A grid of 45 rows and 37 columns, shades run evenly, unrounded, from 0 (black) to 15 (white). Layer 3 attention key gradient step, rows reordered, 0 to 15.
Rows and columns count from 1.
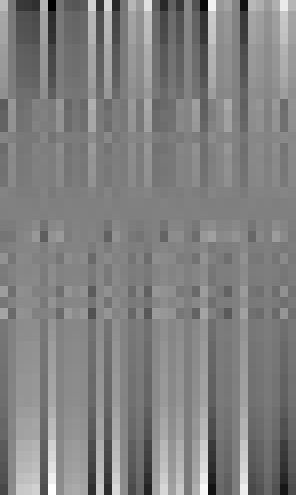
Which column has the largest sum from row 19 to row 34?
26
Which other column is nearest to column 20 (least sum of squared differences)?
9
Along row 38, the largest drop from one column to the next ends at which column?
27
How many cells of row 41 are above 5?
32
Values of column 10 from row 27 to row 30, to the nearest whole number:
8 8 8 8
